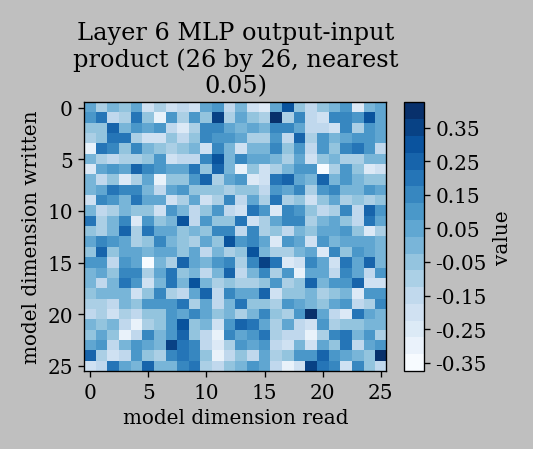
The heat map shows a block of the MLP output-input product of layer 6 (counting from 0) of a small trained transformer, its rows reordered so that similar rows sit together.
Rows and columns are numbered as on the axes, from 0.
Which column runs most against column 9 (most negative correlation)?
17
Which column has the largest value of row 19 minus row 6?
13
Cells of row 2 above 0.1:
6
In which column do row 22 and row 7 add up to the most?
22
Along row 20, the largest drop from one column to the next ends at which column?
20
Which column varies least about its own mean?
21
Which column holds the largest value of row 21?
8
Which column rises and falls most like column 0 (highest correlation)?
25
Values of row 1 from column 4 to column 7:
0.2 -0.05 -0.3 0.1
